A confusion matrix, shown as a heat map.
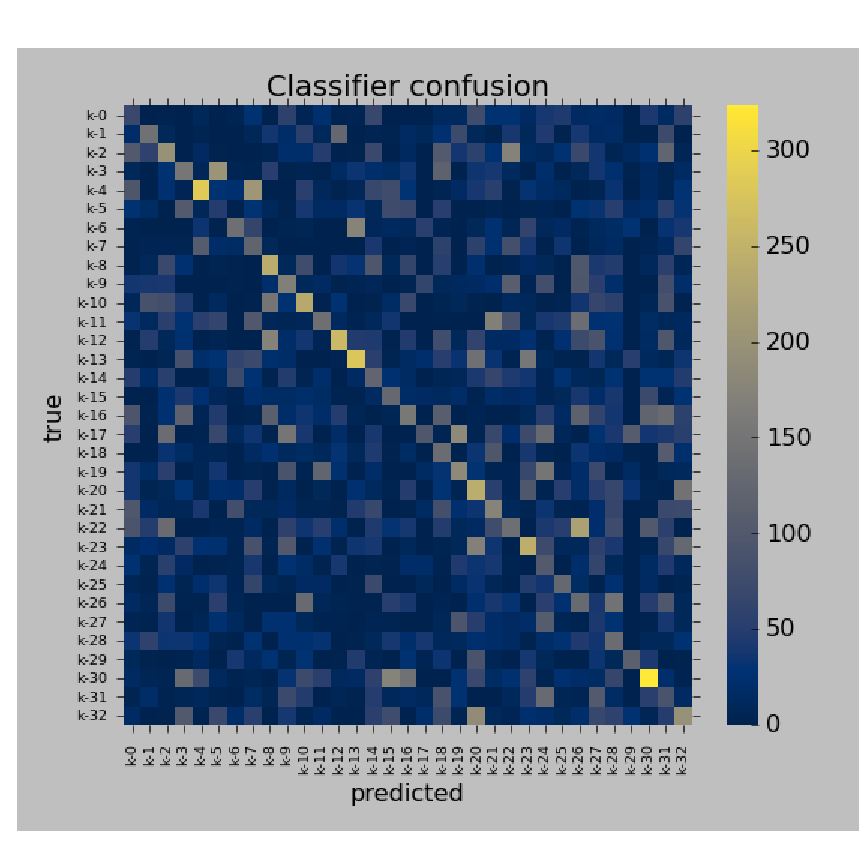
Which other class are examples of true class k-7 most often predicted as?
k-4
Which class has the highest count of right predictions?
k-30
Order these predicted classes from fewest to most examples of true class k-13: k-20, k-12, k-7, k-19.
k-12, k-19, k-7, k-20
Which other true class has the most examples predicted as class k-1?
k-10
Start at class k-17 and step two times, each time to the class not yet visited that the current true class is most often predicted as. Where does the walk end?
k-24
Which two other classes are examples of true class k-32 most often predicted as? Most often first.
k-20, k-3
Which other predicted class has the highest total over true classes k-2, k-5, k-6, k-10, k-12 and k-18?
k-31
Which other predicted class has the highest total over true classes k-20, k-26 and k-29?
k-28
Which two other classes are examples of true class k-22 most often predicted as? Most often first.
k-26, k-2
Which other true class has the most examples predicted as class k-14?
k-8
